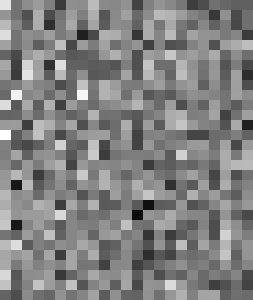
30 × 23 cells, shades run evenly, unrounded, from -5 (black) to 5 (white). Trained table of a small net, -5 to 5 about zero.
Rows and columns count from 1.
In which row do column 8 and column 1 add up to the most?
14
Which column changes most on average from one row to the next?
6
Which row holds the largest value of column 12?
23
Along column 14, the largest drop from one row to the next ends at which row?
21
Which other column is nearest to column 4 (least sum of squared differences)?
12
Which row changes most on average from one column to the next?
8
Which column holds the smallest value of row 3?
5
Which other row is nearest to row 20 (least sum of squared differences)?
11
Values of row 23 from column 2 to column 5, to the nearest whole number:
-4 0 1 0
